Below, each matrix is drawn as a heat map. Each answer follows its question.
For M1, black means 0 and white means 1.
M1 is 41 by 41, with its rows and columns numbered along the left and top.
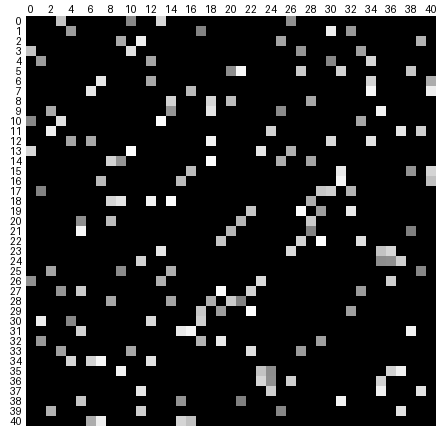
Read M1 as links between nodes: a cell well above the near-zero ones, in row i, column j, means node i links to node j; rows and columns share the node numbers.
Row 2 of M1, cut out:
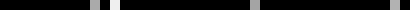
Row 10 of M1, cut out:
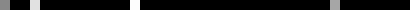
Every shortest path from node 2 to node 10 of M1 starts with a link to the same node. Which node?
node 9
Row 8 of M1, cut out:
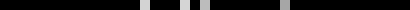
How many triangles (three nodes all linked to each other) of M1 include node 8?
4
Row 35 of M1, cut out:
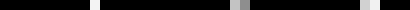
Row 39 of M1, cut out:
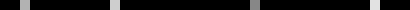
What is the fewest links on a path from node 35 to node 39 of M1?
2
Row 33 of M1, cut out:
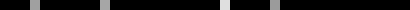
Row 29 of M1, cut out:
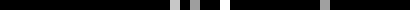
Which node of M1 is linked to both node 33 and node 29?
node 22
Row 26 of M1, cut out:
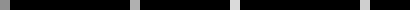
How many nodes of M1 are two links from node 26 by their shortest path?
4
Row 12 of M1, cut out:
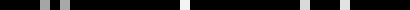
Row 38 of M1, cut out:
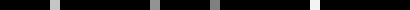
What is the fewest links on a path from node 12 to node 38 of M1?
4
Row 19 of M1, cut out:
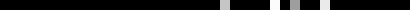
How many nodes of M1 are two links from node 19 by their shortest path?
5
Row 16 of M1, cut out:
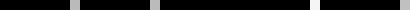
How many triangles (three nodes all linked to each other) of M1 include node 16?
3
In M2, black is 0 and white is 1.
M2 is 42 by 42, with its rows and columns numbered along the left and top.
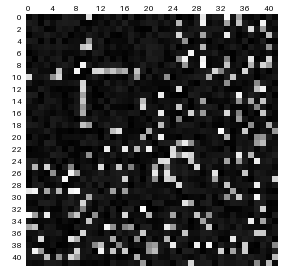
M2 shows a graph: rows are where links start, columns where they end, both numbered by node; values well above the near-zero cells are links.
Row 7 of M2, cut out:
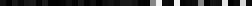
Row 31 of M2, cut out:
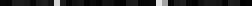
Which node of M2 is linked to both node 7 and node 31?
node 26
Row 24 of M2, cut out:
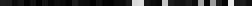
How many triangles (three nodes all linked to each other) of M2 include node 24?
2
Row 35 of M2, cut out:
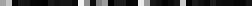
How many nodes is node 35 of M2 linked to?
9
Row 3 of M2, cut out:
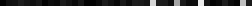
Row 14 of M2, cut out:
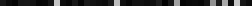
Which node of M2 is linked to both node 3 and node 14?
node 29
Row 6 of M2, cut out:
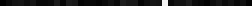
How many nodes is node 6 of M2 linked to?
1
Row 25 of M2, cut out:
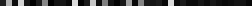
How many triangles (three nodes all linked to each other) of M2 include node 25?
0
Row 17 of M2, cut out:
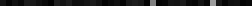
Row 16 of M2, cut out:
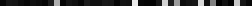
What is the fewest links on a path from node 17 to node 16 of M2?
2
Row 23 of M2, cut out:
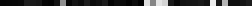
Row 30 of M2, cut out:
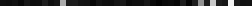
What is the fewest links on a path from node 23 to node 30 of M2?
2
